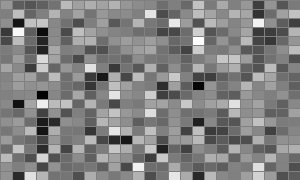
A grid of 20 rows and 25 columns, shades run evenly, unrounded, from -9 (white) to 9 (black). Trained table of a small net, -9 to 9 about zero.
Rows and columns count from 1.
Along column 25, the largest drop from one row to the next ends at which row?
4
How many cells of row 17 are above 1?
10
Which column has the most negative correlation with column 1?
2
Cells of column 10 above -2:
10
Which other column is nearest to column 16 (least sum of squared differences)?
6
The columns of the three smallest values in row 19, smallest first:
12, 22, 15
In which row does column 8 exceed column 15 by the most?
9
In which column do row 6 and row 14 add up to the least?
25
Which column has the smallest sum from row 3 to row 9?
17
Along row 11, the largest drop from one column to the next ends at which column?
5
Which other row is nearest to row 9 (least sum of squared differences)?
19
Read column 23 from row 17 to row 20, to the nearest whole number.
3 -4 2 -2
